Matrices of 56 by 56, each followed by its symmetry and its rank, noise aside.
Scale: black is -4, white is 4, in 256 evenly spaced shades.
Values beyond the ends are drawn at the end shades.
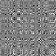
symmetric, rank four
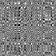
no symmetry, rank three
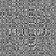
antisymmetric, rank four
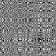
no symmetry, rank three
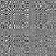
symmetric, rank three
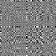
antisymmetric, rank four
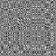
antisymmetric, rank four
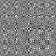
symmetric, rank four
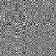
no symmetry, rank five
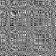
antisymmetric, rank four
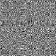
no symmetry, rank five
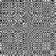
symmetric, rank four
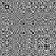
symmetric, rank five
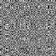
no symmetry, rank five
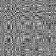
no symmetry, rank four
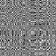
symmetric, rank four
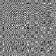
symmetric, rank four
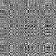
no symmetry, rank three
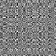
antisymmetric, rank four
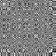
symmetric, rank four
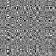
antisymmetric, rank four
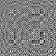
symmetric, rank four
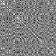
symmetric, rank four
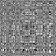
no symmetry, rank five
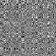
no symmetry, rank five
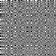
no symmetry, rank three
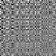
no symmetry, rank three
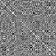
symmetric, rank four
